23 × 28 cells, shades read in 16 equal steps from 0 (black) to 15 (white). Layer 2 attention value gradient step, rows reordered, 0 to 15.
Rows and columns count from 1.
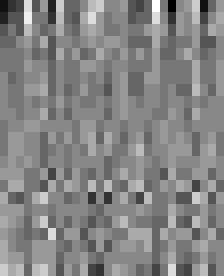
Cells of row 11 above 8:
5
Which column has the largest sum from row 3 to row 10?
25
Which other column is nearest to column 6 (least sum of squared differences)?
16
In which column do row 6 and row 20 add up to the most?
7
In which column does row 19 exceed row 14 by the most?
6
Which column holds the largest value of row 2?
4
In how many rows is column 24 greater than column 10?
6
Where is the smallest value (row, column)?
1, 22
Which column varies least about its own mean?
15
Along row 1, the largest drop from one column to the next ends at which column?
26
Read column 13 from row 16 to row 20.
7 8 6 7 9
